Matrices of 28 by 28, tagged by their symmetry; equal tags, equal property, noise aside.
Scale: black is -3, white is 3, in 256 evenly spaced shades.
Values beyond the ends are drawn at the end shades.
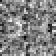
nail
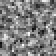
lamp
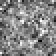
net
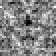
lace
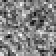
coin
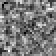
net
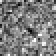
net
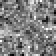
net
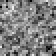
net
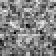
lace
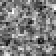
net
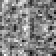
nail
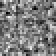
lamp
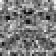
lace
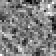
coin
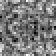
nail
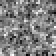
lamp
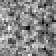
nail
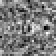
nail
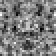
lace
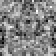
lace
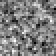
coin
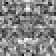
lace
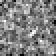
net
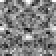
lace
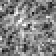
net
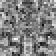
lace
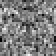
lace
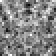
lace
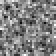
net
